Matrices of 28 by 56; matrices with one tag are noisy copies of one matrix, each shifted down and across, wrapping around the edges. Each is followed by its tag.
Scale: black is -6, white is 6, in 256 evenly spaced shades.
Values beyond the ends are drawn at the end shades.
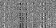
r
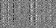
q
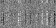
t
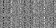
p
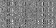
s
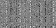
p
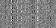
s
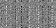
p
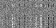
t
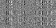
s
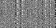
q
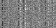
q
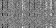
t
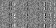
s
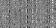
s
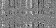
t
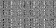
p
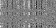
t
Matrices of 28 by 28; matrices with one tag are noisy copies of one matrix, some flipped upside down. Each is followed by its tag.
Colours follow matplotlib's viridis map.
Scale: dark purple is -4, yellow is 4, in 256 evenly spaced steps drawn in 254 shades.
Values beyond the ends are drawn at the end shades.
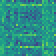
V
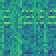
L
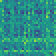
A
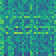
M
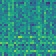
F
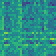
L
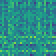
F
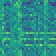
L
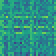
M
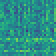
A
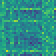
V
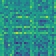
M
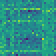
V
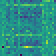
V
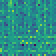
F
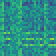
L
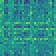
M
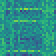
V
